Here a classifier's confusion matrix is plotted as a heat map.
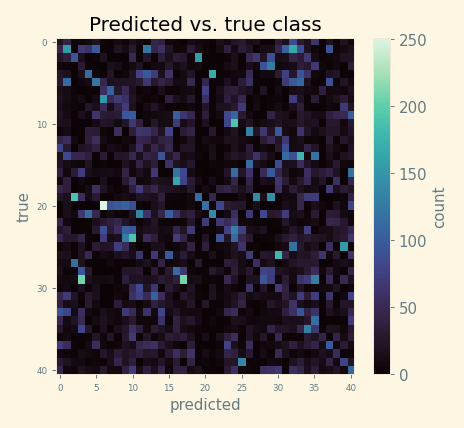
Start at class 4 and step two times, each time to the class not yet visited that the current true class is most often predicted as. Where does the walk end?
11
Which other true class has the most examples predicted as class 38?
17
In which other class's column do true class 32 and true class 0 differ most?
35
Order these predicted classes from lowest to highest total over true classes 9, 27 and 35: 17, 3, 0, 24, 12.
12, 0, 17, 3, 24
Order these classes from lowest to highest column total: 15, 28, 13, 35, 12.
28, 15, 12, 13, 35
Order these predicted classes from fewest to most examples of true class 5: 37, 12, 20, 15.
15, 20, 12, 37
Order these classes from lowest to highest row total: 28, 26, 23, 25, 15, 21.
15, 25, 28, 26, 23, 21
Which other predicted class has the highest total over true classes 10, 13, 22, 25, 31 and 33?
24
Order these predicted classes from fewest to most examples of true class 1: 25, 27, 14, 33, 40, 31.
27, 40, 25, 14, 33, 31
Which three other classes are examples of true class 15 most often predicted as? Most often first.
26, 30, 33
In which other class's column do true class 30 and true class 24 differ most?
10
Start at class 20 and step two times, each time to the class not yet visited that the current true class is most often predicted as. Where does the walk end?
7
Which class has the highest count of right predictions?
1
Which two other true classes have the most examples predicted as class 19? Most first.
2, 27
